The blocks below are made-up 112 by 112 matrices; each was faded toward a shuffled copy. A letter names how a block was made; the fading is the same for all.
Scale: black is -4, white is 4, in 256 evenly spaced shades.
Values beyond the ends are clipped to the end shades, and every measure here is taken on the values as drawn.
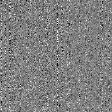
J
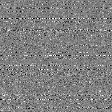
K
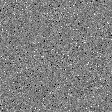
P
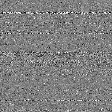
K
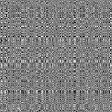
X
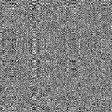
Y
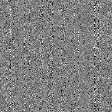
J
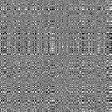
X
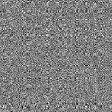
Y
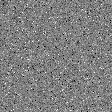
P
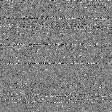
K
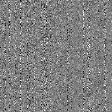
J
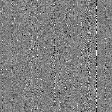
J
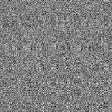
Y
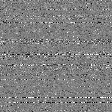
K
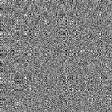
Y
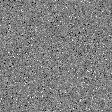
P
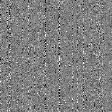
J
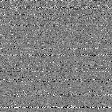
K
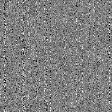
J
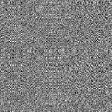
Y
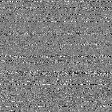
K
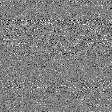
K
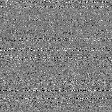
K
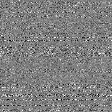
K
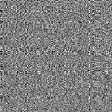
Y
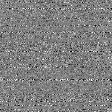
K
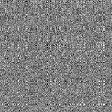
Y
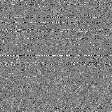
K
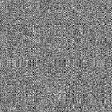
Y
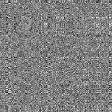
Y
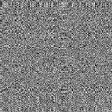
Y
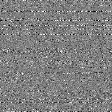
K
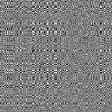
X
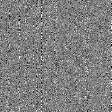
J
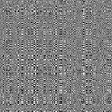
X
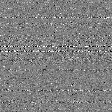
K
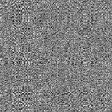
Y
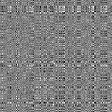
X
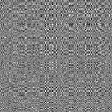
X
